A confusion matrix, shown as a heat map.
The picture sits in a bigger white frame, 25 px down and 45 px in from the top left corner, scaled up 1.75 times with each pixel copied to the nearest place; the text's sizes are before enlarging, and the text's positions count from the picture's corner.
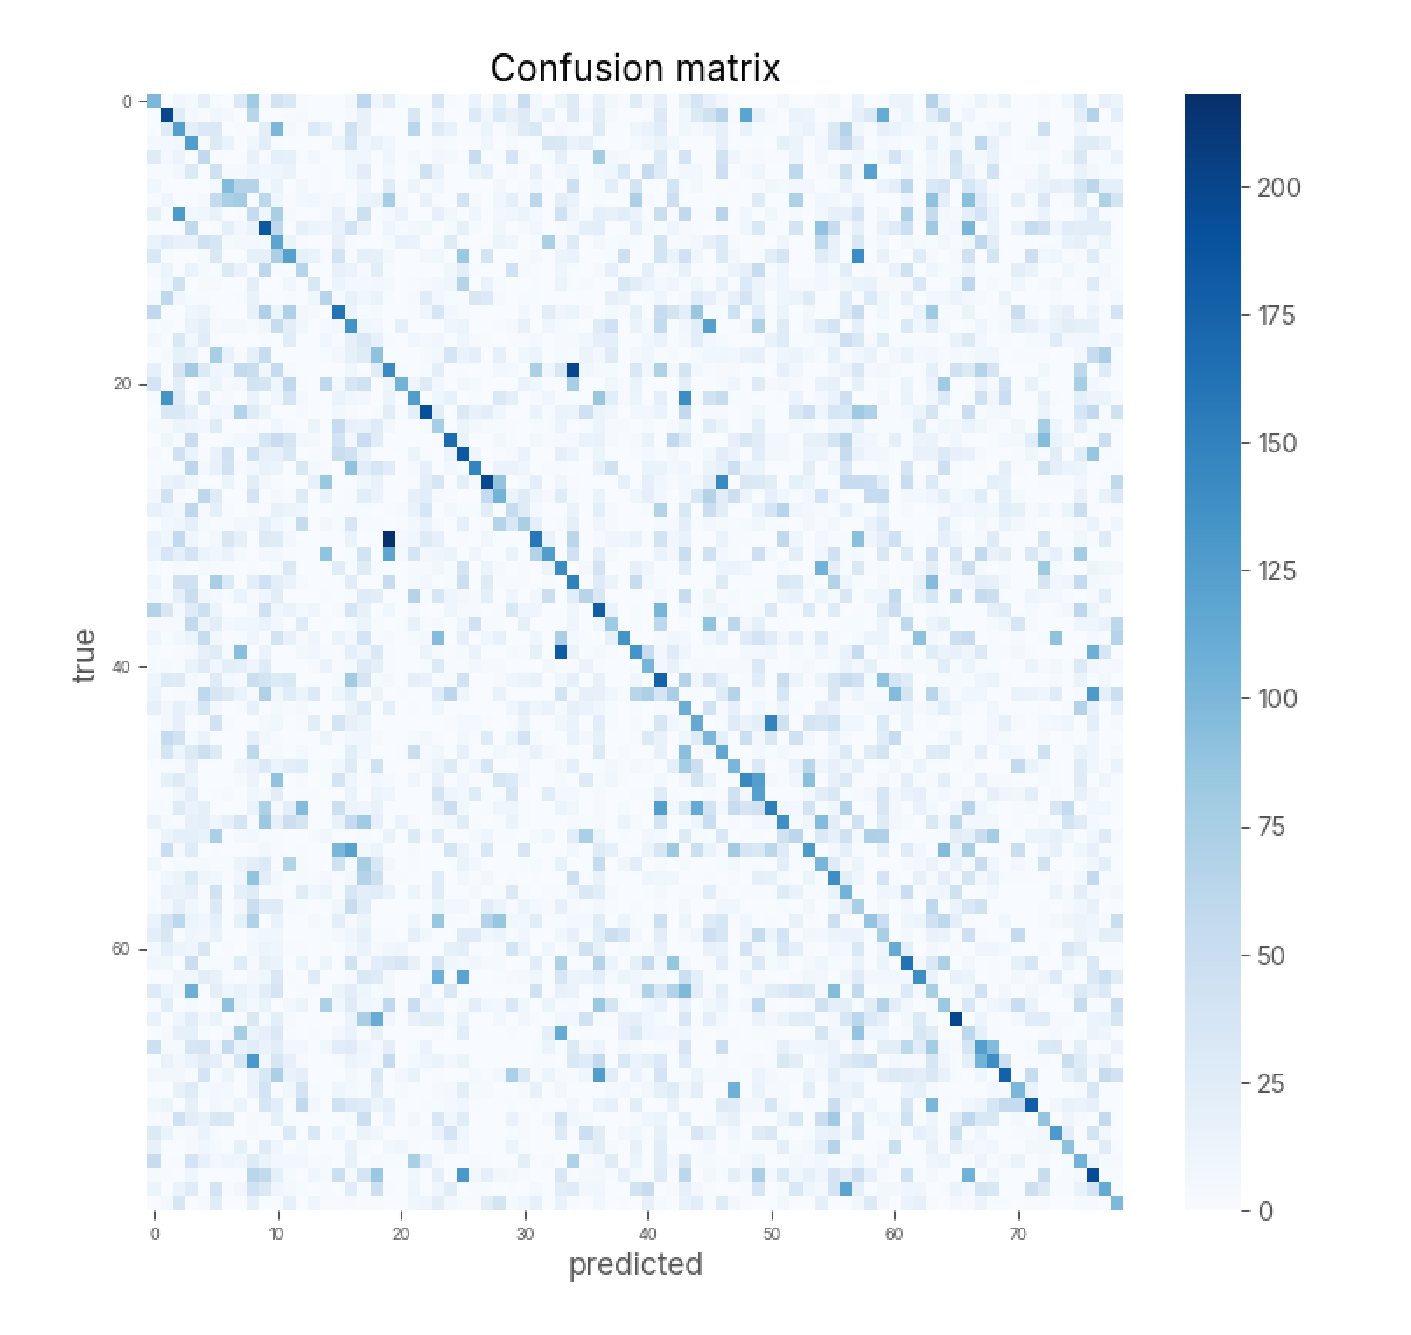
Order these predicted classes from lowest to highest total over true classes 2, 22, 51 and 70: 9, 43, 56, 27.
27, 43, 56, 9
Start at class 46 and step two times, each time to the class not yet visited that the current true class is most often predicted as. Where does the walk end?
75
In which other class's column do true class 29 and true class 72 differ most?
55
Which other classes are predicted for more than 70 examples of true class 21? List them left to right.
1, 36, 43
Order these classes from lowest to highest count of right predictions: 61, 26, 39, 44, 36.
44, 39, 26, 61, 36
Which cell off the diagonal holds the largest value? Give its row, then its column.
31, 19
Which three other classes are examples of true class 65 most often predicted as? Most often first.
18, 17, 57
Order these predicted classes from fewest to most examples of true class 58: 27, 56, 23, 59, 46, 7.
56, 7, 46, 59, 27, 23
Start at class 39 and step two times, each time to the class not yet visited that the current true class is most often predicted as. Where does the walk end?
54
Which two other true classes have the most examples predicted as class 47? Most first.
70, 53
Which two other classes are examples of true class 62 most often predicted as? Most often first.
25, 23
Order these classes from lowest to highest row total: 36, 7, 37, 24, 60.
60, 37, 36, 24, 7
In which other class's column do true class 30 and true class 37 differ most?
45
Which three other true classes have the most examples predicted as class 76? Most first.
42, 39, 25
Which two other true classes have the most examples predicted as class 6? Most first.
64, 7
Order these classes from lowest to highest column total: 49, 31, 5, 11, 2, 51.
31, 11, 51, 5, 2, 49
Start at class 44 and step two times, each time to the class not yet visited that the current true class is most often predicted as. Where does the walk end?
41
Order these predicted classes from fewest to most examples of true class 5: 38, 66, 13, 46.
13, 66, 38, 46
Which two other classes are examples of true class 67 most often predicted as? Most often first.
68, 63
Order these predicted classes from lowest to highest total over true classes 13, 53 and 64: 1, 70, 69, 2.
69, 2, 1, 70
